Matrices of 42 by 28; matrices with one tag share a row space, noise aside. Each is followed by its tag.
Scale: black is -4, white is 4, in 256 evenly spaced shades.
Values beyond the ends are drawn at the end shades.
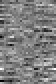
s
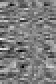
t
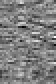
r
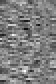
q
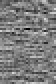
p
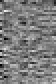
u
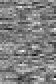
r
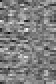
t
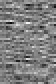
p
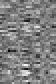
q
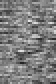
r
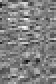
q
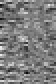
t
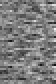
r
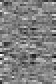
u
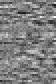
r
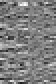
t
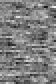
p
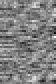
r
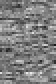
p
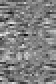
t
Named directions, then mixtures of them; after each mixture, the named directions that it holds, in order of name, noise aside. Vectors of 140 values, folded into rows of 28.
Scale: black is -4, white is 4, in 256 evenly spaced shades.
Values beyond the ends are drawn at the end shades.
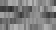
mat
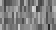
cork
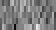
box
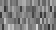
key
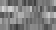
mat.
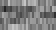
key, mat.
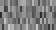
key.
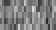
box, cork.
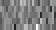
box, key.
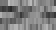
mat.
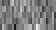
box.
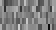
cork, key.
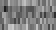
key, mat.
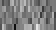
box.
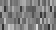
key.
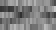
mat.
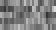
cork, mat.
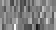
box.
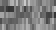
box, mat.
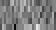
box.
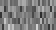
key.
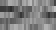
mat.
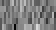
box.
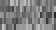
box, mat.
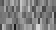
box, cork.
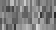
box, mat.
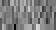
box.
